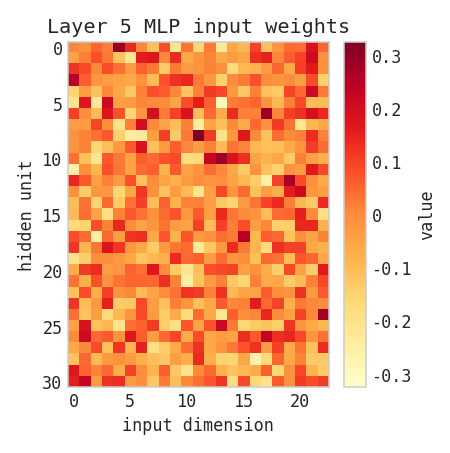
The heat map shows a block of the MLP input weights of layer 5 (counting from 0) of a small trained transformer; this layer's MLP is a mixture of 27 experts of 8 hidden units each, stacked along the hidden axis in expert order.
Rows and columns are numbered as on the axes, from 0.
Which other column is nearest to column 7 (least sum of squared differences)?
12
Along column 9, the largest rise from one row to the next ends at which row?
1
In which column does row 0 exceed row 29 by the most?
4
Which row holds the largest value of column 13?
10
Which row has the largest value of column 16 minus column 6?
8
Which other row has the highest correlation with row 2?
30
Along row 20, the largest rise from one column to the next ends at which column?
22
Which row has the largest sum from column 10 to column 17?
6
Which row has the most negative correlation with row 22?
7
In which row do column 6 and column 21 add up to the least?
28
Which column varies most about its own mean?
13
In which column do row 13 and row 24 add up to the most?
20
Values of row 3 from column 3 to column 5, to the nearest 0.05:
-0.05 -0.05 -0.05
